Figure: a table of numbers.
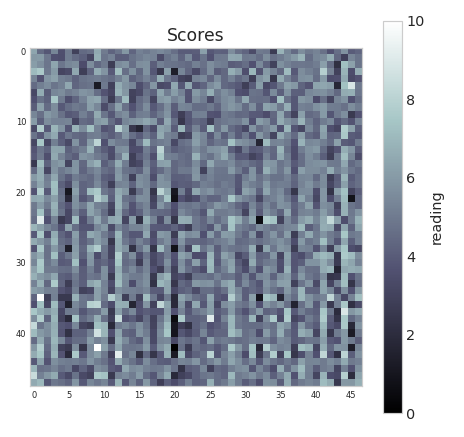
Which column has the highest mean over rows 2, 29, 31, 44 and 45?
44
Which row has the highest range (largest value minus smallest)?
42
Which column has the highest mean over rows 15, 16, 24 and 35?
1
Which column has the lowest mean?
20
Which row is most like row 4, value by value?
12
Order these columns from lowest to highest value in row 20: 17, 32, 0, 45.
17, 45, 0, 32
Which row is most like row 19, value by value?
18
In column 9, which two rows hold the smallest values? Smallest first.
5, 29
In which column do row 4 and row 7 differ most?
21
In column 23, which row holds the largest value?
28
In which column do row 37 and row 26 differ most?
0
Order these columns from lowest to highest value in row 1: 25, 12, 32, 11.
25, 12, 32, 11
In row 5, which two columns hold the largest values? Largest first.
45, 44
